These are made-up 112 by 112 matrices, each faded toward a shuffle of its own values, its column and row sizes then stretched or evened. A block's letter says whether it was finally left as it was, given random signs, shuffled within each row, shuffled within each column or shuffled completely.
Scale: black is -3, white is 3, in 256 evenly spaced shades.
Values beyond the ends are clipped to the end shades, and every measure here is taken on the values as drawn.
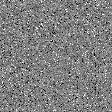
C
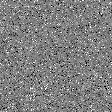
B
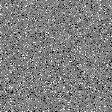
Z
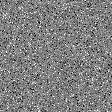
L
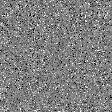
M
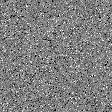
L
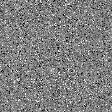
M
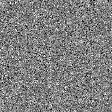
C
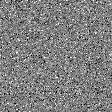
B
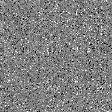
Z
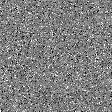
B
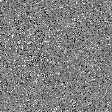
M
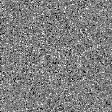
Z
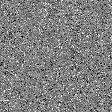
C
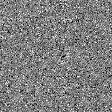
M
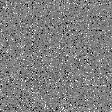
Z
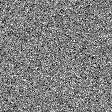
L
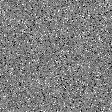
L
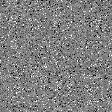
Z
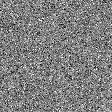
L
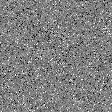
L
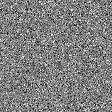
B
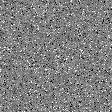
L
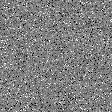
L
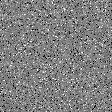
L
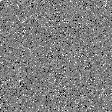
Z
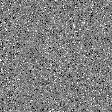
C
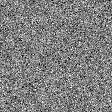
L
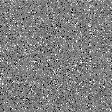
Z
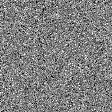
C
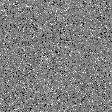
C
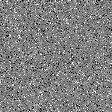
B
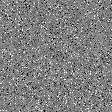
L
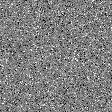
L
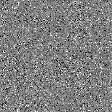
Z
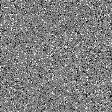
C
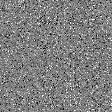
M
